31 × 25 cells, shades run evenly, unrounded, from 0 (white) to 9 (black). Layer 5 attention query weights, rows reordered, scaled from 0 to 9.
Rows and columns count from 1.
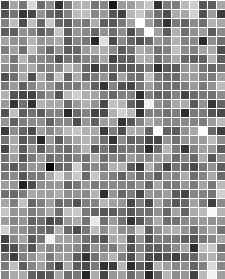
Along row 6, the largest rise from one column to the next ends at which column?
25
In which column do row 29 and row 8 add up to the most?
18
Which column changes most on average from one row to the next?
11
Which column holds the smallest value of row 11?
9
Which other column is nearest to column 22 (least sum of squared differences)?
10
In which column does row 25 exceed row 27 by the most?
6
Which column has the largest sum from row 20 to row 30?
15
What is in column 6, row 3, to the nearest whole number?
2
